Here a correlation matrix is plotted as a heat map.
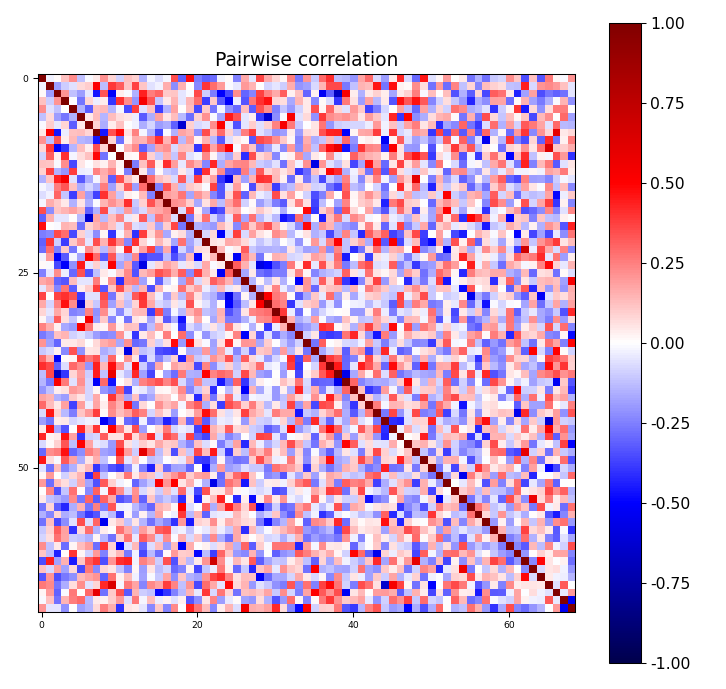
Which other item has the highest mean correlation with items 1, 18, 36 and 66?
7
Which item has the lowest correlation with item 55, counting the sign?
28
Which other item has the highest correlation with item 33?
40
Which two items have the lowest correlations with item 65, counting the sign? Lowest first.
44, 50
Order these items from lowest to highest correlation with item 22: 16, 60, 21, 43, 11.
60, 21, 16, 43, 11
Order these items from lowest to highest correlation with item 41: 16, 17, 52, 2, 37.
2, 17, 16, 52, 37
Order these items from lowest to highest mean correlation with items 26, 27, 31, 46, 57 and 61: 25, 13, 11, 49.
25, 13, 11, 49
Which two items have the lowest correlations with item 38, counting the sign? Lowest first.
2, 39
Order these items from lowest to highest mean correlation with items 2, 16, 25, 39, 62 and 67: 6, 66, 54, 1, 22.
66, 54, 6, 1, 22
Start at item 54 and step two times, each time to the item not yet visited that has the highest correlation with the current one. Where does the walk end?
35
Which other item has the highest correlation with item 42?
11
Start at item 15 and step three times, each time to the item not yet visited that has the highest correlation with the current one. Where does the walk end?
34
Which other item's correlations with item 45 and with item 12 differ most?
24
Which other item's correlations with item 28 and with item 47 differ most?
5
